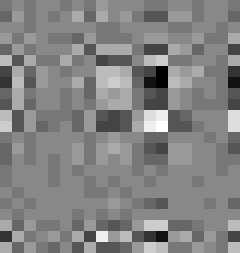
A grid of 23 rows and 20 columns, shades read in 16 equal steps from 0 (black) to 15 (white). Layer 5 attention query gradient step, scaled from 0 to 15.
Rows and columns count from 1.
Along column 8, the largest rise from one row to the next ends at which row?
23
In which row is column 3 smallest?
8
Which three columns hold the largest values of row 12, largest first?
14, 13, 20
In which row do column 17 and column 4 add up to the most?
7
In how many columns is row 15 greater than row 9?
8
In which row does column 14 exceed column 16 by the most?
12
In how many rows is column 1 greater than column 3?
6
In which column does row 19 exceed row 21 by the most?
10
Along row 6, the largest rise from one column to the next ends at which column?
3
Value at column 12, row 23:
9
